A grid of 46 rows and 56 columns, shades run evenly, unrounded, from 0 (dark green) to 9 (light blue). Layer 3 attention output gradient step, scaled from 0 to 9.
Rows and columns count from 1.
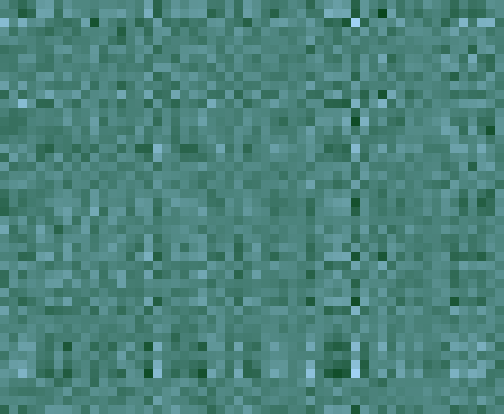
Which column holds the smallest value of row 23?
40
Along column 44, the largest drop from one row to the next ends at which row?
12
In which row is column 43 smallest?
2
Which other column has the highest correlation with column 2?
42
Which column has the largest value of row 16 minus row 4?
14
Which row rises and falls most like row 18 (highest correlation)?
41
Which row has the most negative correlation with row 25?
18
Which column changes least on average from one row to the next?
33
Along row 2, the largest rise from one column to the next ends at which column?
44
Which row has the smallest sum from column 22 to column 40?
32
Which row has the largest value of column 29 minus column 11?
3
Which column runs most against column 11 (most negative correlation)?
1
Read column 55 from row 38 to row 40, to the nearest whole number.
3 5 4
